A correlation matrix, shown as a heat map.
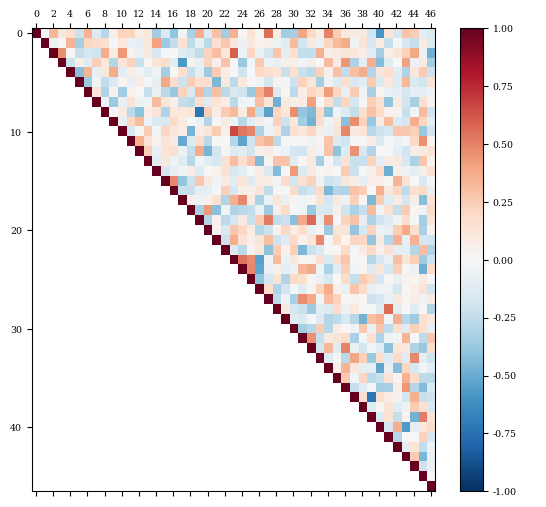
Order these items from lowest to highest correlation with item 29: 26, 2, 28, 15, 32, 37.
37, 26, 2, 32, 28, 15
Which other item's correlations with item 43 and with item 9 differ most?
36
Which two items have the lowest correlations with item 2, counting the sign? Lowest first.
46, 40
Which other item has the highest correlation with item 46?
31
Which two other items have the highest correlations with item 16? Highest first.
15, 40
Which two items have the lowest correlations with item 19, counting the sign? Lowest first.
8, 30
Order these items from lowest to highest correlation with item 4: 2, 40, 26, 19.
19, 2, 40, 26
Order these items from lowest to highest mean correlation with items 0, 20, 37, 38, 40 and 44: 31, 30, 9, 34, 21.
34, 31, 30, 9, 21
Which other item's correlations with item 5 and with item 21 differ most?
33
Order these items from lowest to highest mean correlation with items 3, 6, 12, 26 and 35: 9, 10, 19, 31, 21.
10, 31, 9, 21, 19
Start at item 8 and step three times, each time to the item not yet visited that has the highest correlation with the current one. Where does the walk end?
1
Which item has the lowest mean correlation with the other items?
18
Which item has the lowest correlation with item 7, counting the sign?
28
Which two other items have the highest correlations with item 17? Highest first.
24, 23
